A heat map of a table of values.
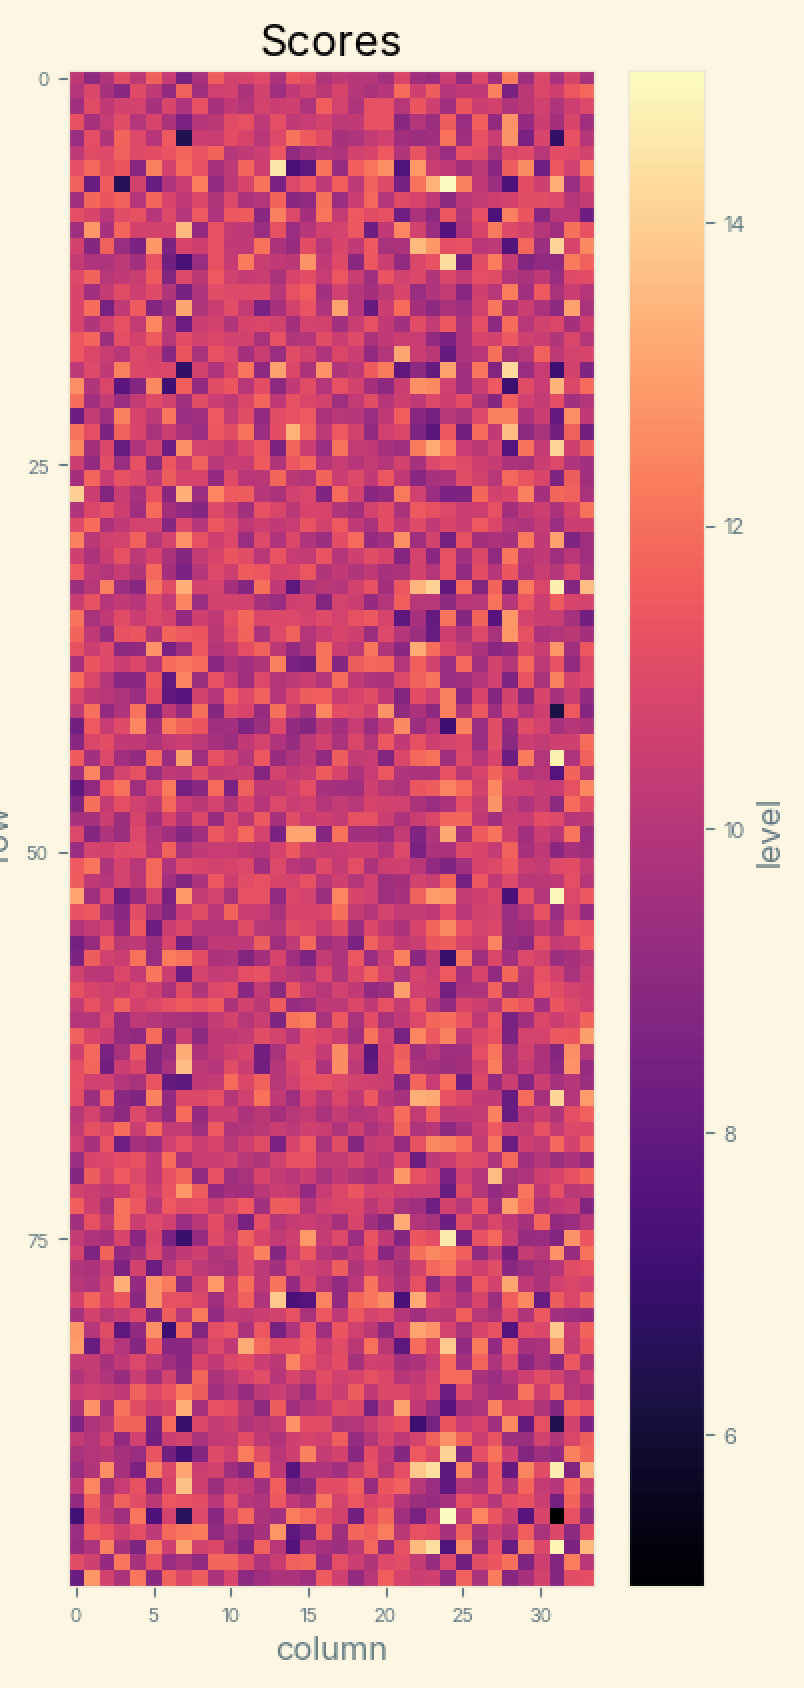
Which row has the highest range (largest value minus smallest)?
93
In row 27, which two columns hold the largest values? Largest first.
0, 7
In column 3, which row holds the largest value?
78
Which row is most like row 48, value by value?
84
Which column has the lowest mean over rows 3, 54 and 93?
31
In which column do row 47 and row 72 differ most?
27
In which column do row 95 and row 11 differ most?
24
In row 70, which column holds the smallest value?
22
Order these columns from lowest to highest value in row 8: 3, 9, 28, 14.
14, 9, 28, 3
